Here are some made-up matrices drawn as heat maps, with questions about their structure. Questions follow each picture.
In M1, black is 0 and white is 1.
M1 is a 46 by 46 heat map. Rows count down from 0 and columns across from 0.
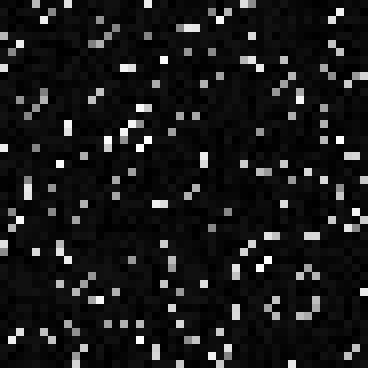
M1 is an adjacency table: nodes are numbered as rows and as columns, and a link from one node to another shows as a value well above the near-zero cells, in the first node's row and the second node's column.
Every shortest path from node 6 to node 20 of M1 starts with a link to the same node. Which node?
node 26
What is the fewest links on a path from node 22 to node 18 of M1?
3
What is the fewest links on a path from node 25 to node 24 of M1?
6
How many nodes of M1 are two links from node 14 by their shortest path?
5
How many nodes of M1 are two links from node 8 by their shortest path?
9
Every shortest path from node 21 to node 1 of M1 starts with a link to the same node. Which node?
node 16
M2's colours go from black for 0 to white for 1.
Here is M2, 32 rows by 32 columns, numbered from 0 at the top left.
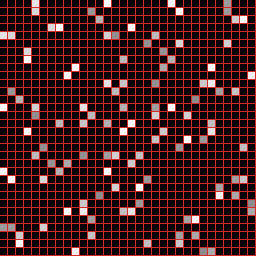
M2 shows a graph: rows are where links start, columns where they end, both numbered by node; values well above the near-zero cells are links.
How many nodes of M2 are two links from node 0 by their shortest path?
7
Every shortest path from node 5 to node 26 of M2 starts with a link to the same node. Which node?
node 28
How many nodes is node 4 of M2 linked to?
5
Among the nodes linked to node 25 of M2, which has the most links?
node 10
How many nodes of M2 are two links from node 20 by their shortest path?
4
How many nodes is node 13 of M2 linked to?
6
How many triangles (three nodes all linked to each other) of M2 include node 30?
1
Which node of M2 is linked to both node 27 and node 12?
node 24
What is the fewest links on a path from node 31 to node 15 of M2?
2
